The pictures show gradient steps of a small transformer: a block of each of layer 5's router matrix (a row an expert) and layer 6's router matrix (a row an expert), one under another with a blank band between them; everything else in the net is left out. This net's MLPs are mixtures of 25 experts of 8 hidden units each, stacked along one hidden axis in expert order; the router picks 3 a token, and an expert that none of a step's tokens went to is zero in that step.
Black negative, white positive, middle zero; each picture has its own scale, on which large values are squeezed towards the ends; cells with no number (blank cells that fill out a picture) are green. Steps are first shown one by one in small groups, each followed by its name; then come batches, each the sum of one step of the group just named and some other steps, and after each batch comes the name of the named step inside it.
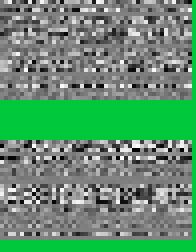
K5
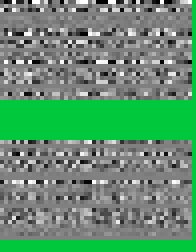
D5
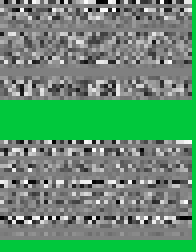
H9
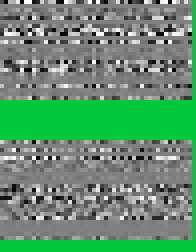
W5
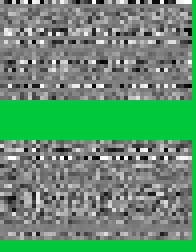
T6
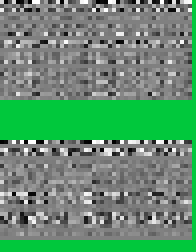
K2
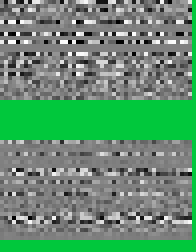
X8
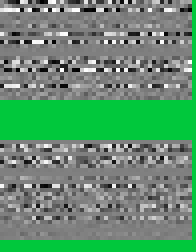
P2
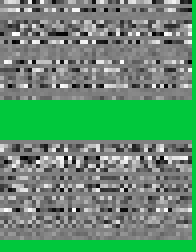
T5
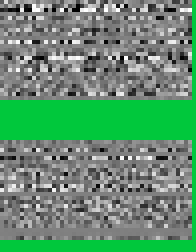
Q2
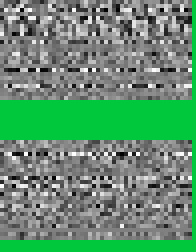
P2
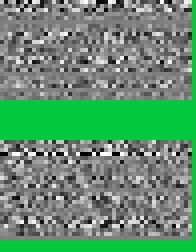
P2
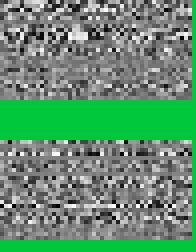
H9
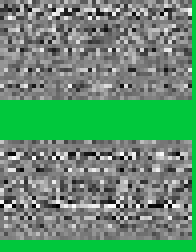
W5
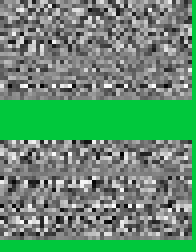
T5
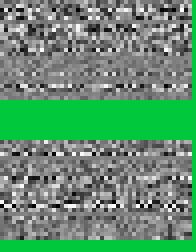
H9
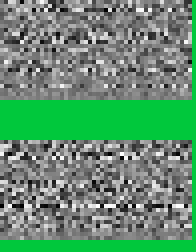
T5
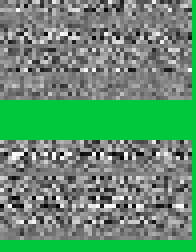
P2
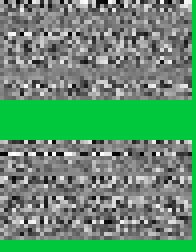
H9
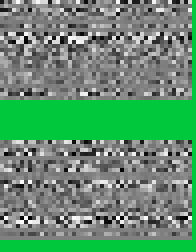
D5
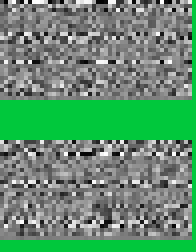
D5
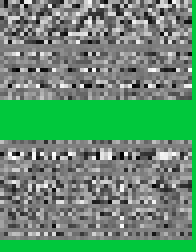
W5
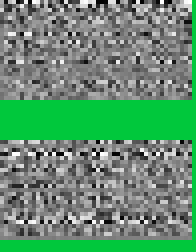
T6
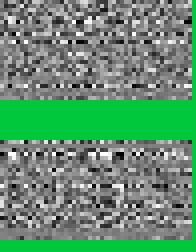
X8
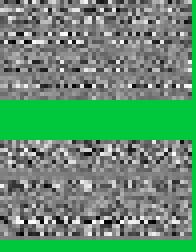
P2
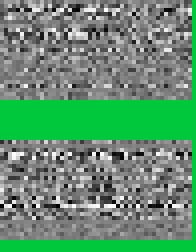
Q2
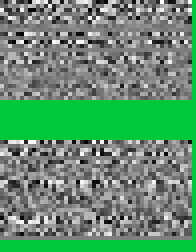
D5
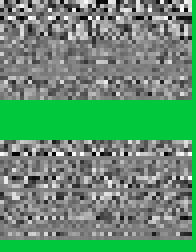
H9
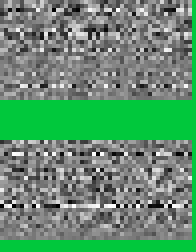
Q2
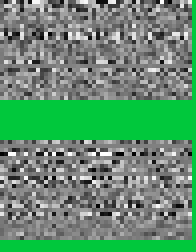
D5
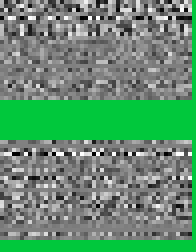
H9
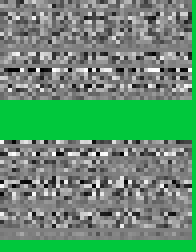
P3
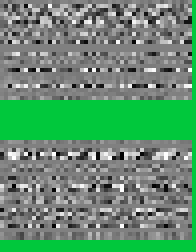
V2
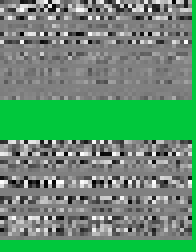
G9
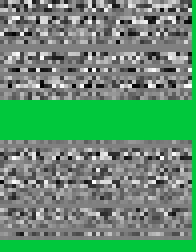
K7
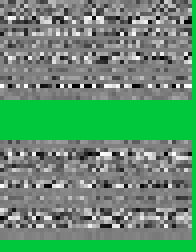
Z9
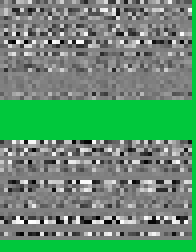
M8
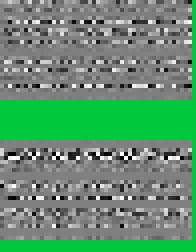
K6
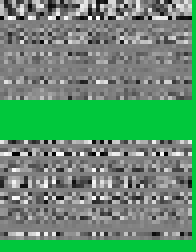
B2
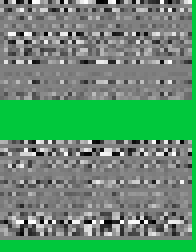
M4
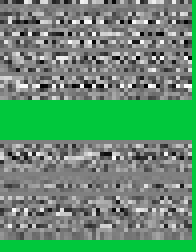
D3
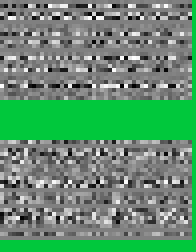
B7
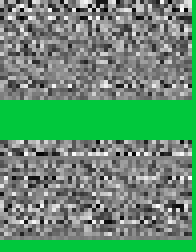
M4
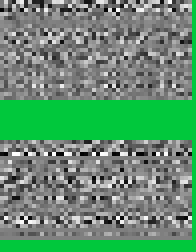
M8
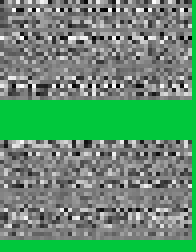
D3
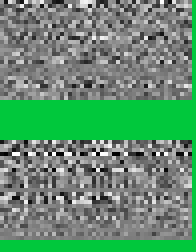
D3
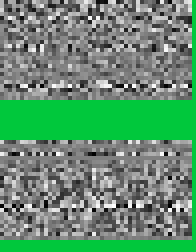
B2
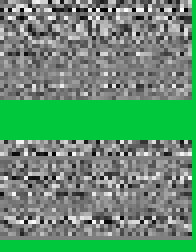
M4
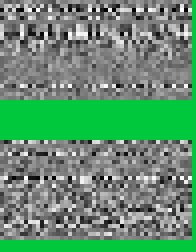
M8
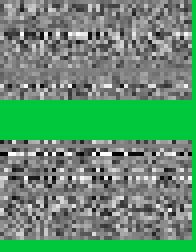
Z9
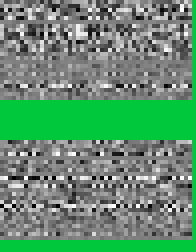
B2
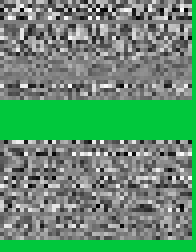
B7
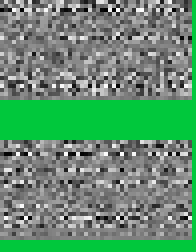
K7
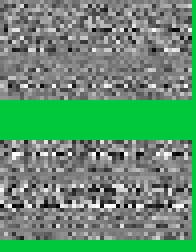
V2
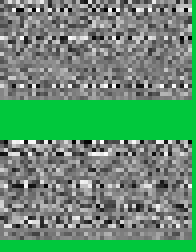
M8
